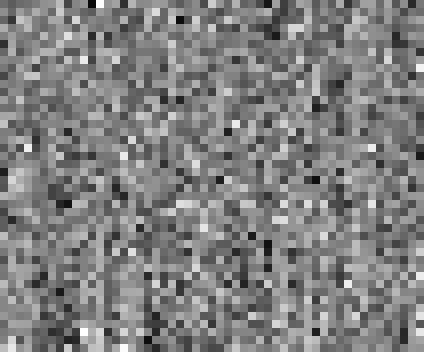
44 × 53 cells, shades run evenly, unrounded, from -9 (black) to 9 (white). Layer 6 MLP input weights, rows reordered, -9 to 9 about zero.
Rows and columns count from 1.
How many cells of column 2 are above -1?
35
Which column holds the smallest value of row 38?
40
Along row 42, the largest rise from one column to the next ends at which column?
11
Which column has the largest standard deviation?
53
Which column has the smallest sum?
43
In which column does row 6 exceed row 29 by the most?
22
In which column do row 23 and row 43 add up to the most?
2
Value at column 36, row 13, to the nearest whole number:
0
